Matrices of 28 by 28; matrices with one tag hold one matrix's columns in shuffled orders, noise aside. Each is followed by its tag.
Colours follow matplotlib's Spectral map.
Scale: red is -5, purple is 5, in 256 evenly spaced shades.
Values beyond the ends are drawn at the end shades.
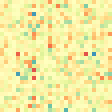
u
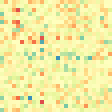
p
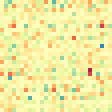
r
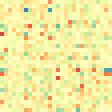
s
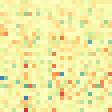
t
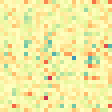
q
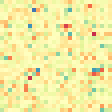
s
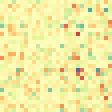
s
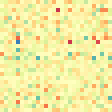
p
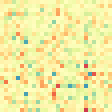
t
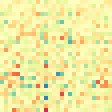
t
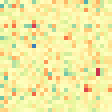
r
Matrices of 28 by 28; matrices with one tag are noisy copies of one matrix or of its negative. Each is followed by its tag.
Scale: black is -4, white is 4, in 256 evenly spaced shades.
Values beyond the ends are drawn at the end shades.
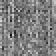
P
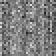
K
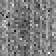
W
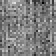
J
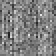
P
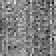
J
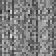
P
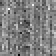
W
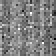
K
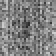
W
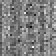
K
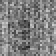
W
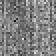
J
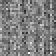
K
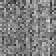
J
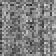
K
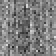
W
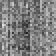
W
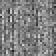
P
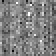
K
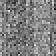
J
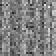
K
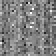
K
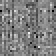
P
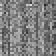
K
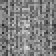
W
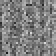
K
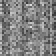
K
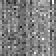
J
